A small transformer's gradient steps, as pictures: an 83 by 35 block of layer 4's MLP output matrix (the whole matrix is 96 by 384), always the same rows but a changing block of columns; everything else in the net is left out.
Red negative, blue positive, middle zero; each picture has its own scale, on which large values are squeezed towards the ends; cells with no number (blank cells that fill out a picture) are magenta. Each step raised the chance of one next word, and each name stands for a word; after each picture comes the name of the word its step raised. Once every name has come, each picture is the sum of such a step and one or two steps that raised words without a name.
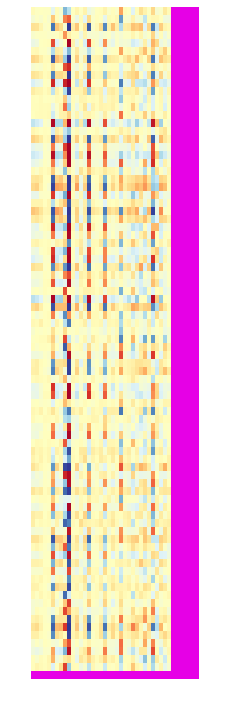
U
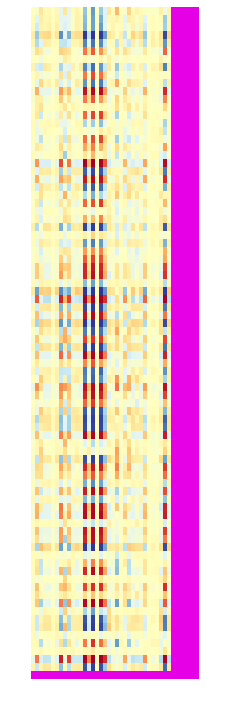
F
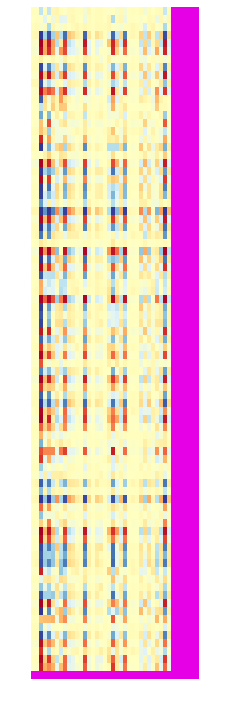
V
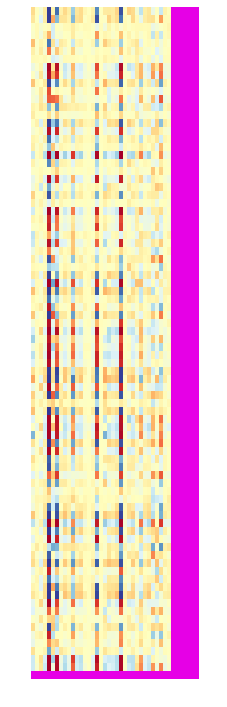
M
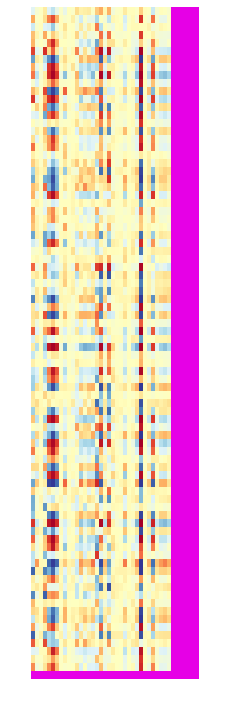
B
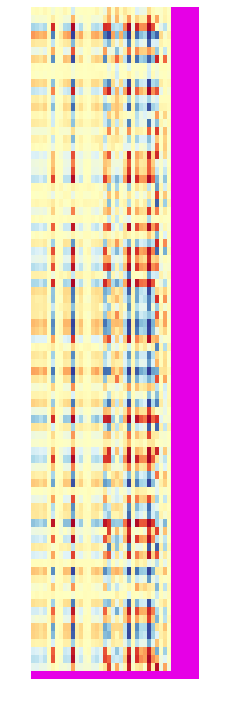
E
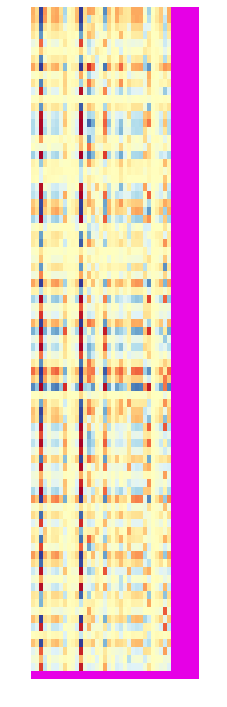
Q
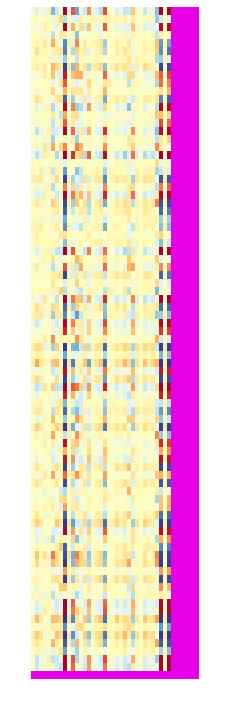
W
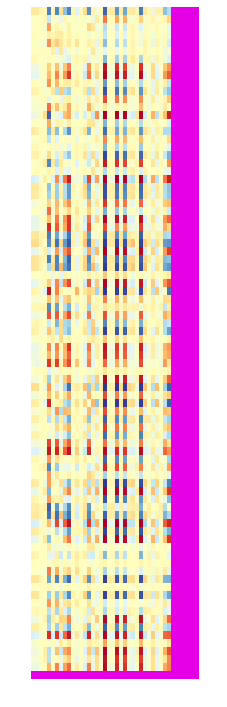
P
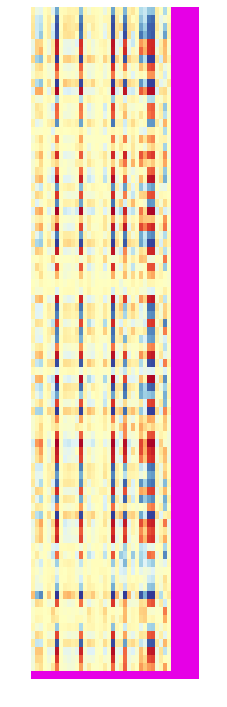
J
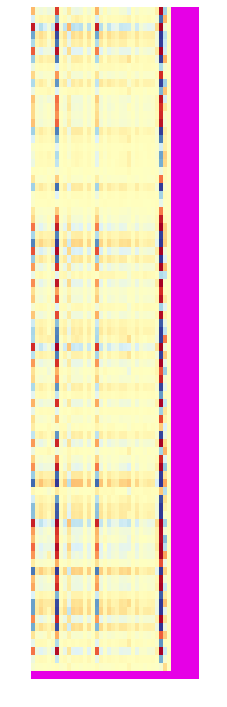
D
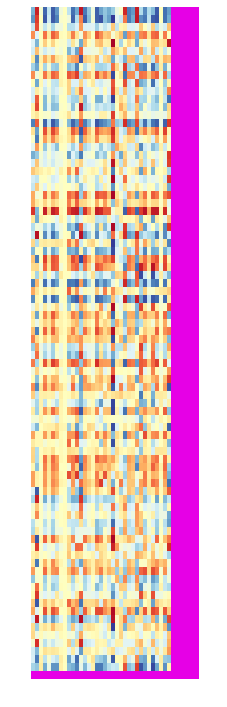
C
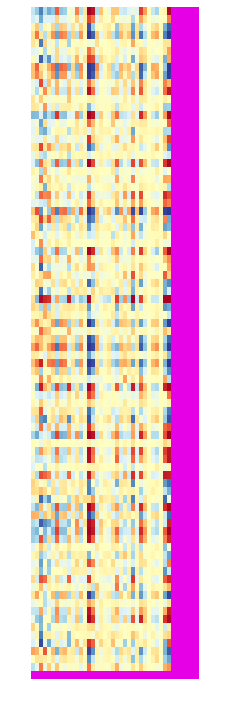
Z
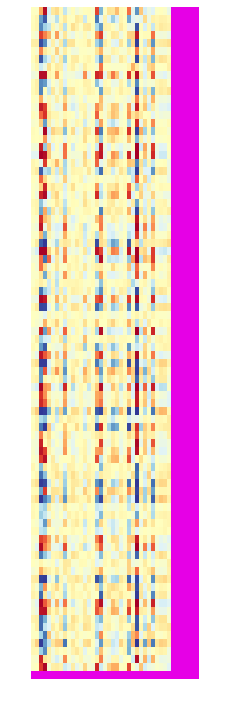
W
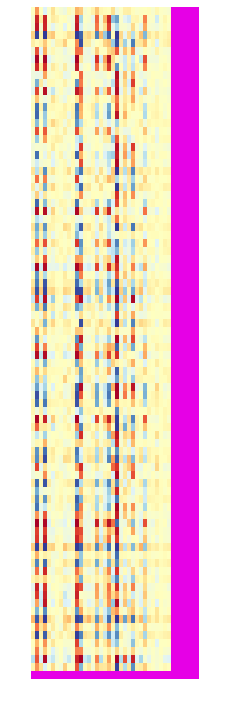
F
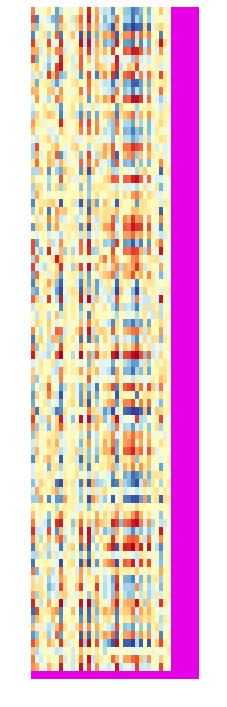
V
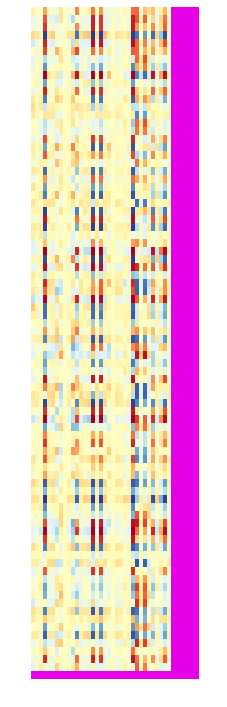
V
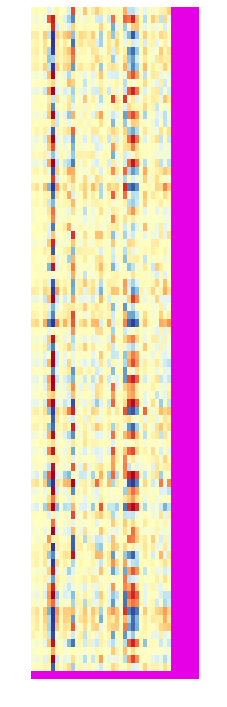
F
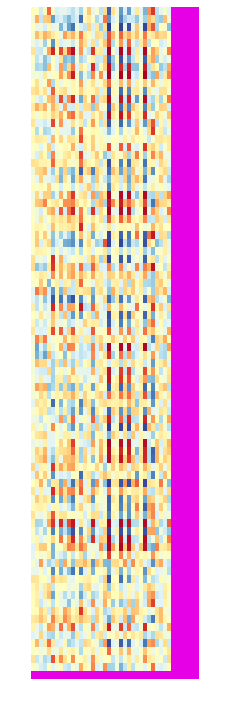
B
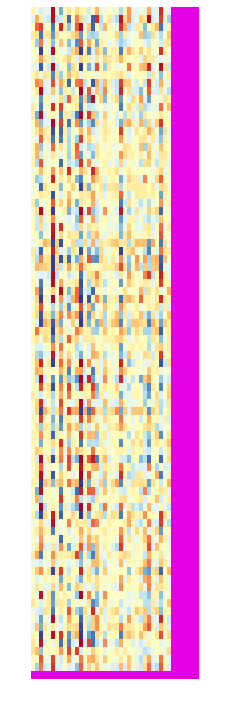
C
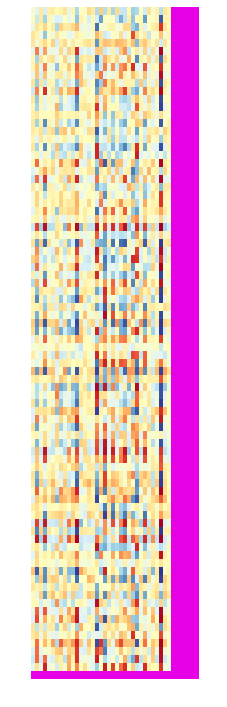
E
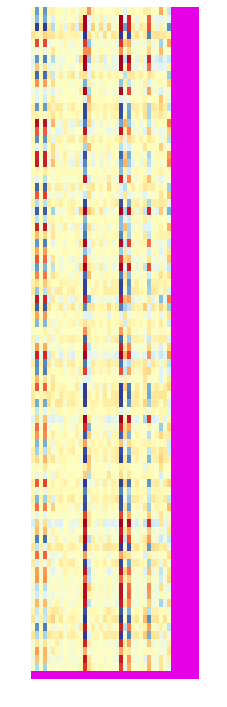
U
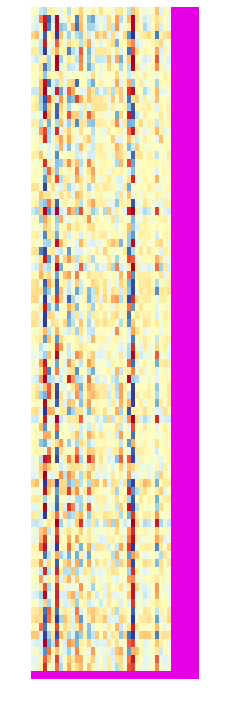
B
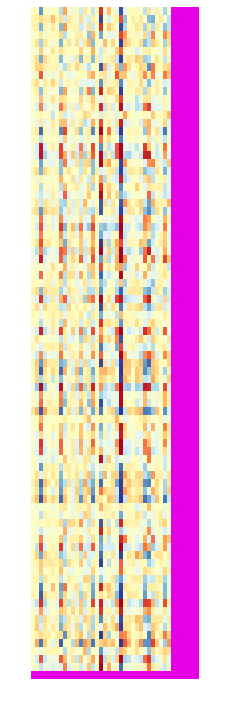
W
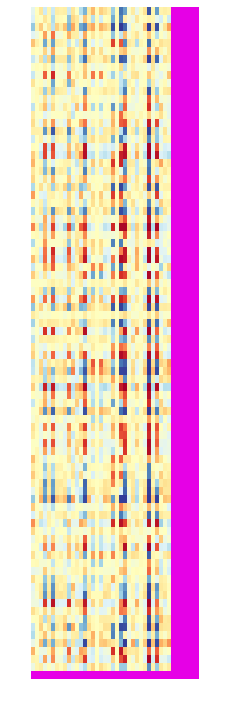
U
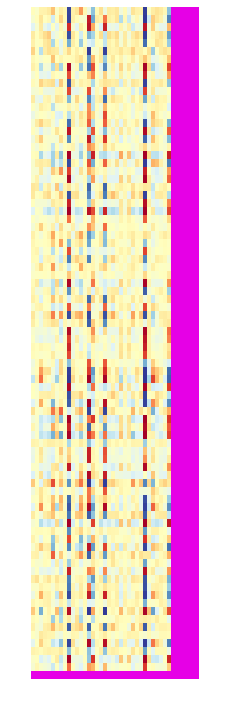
M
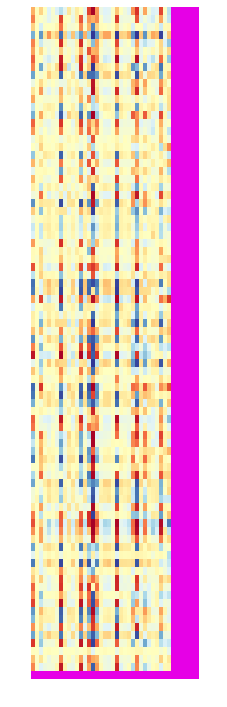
Z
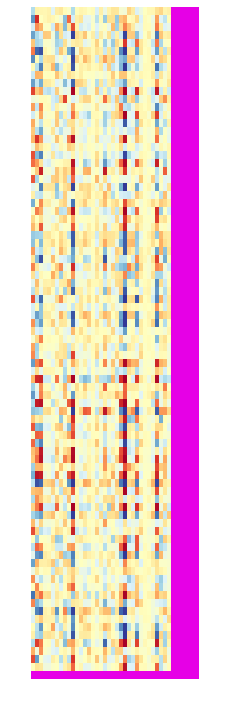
J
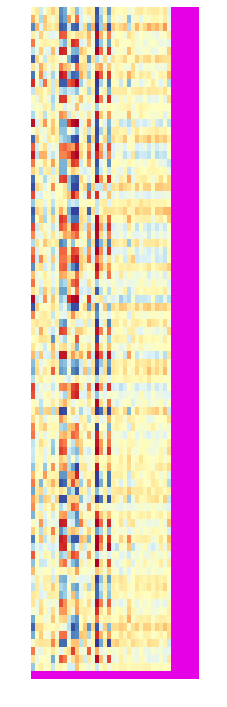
U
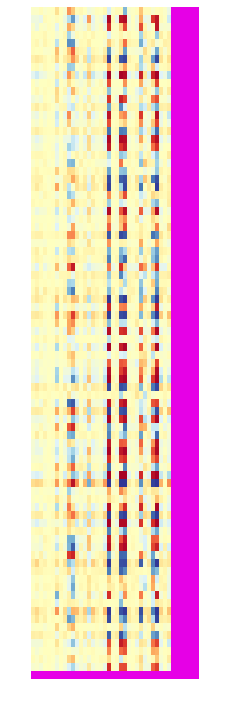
B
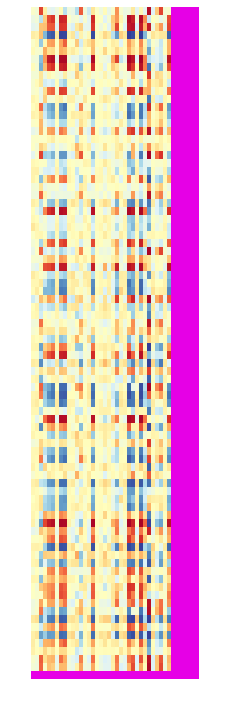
W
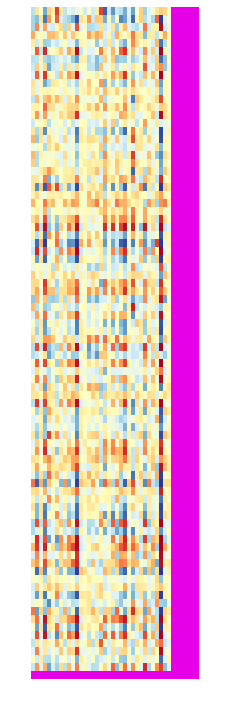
D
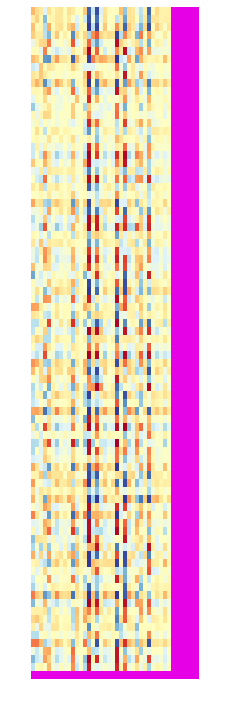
J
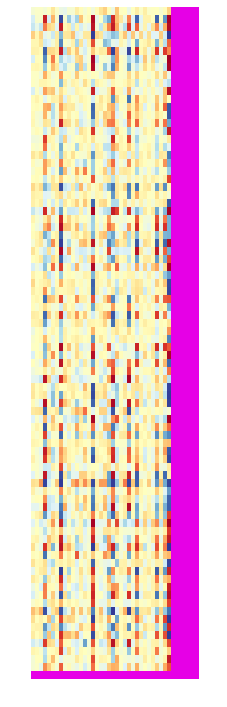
D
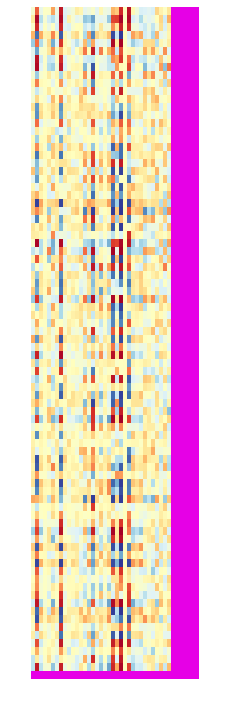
V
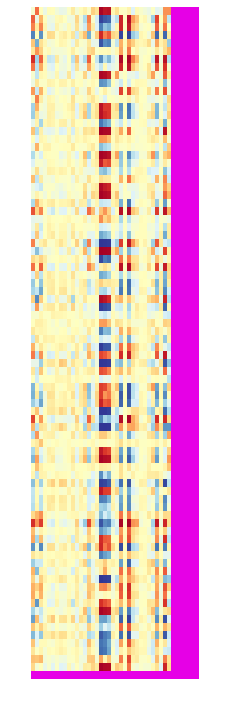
W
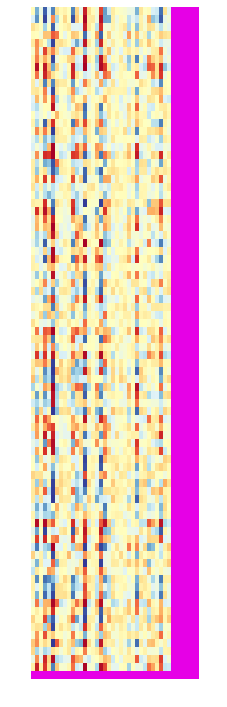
M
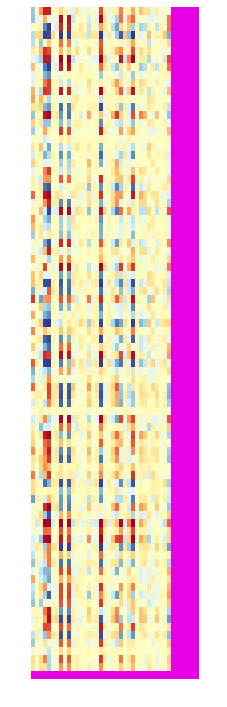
Z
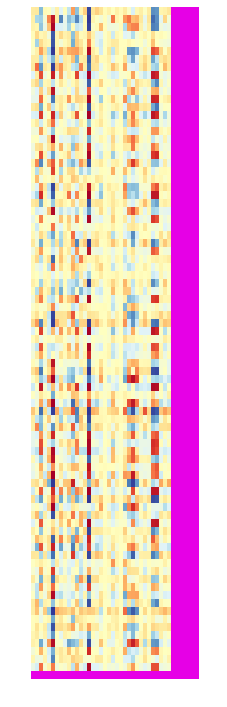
Q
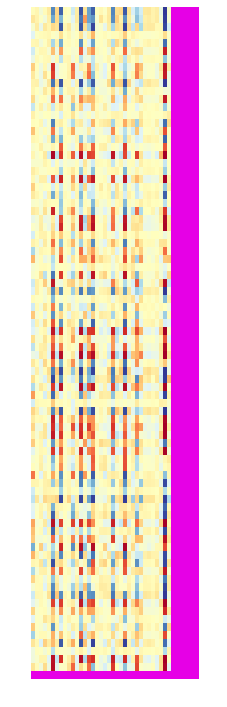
M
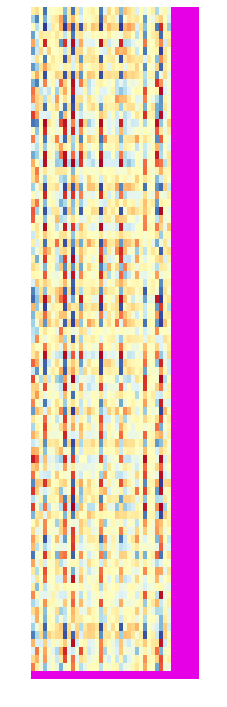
U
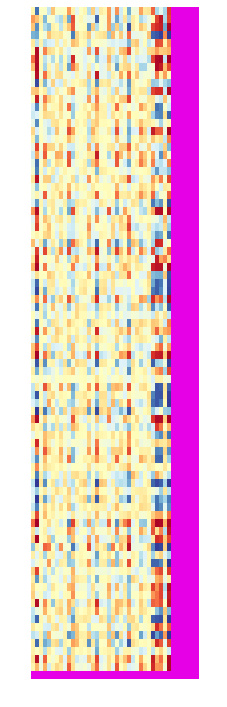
W
